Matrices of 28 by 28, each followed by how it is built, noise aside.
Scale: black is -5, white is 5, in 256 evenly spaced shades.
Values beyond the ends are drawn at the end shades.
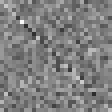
diagonal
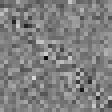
banded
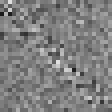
banded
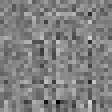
low rank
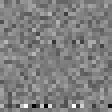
uneven rows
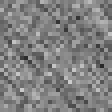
Toeplitz
